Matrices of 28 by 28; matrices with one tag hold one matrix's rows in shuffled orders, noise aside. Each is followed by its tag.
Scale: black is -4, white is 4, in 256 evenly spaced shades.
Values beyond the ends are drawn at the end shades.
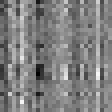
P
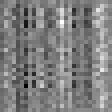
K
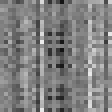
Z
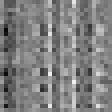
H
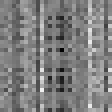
Z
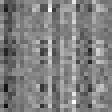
H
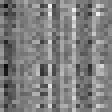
H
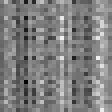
K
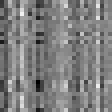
P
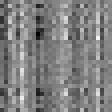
P
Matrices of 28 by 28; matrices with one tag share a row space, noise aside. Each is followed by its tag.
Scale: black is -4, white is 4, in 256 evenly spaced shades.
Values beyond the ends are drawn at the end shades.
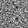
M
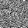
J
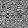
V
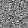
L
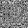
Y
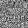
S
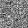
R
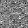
Y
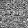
R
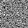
V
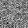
V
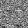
V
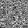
M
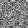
L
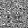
R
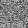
R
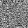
V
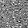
M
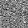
J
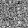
V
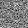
R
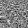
R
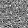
R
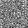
Y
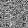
J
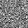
L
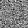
L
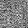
R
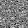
L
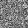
S
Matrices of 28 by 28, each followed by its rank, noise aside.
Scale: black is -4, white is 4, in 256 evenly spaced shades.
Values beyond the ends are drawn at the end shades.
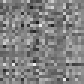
four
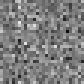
eight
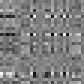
two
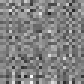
three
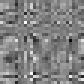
three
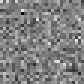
eight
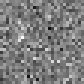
eight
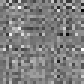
four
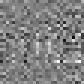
four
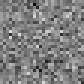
eight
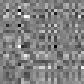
three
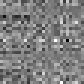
four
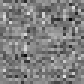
six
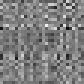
three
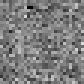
eight
